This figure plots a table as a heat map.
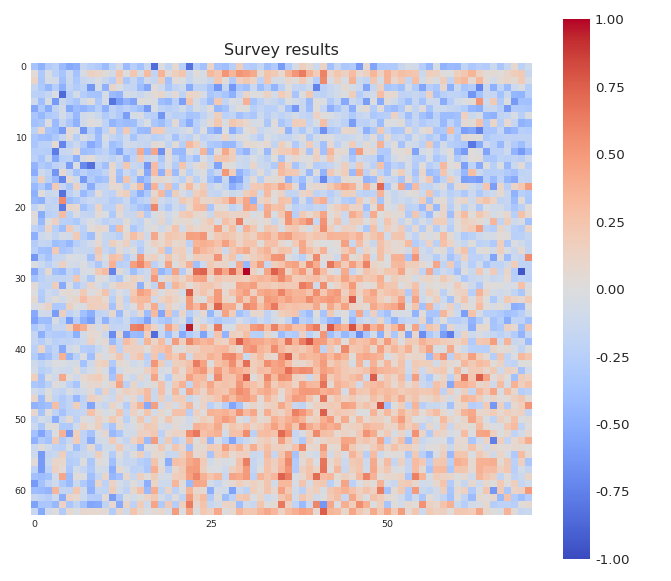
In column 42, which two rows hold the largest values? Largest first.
37, 28
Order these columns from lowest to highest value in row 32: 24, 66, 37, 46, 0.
66, 0, 46, 24, 37
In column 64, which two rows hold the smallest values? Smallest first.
12, 7
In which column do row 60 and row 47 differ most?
28
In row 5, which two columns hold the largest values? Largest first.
63, 30
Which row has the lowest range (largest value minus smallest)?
10
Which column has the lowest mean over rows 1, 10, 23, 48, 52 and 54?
1
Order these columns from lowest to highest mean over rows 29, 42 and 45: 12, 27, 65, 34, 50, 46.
65, 46, 12, 50, 27, 34
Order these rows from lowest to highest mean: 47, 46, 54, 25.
25, 54, 47, 46
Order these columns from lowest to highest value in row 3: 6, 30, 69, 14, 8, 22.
8, 22, 30, 6, 14, 69
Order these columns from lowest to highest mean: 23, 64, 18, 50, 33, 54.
18, 64, 50, 54, 23, 33
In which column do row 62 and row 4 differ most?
4
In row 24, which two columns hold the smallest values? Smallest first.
0, 8
